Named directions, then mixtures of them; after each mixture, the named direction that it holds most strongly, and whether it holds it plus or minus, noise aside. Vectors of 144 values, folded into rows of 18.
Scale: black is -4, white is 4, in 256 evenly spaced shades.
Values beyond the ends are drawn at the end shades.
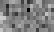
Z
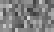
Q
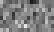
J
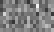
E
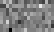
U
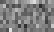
J, minus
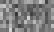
Q, plus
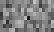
Q, minus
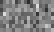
E, plus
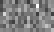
E, plus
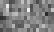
Z, minus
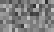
Q, plus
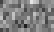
J, minus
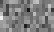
Z, plus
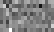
U, minus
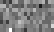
U, minus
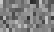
J, plus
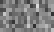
E, plus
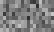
E, minus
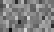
U, plus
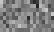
E, minus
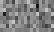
E, minus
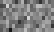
U, plus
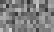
E, plus
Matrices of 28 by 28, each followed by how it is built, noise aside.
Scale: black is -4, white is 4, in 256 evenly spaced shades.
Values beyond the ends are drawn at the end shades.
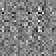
low rank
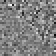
upper triangular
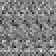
repeating columns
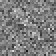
noise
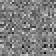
low rank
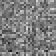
blocks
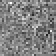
upper triangular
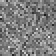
Toeplitz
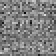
blocks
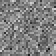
Hankel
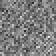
Hankel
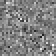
banded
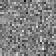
noise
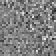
upper triangular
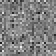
low rank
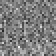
repeating columns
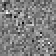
banded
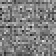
blocks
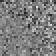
upper triangular
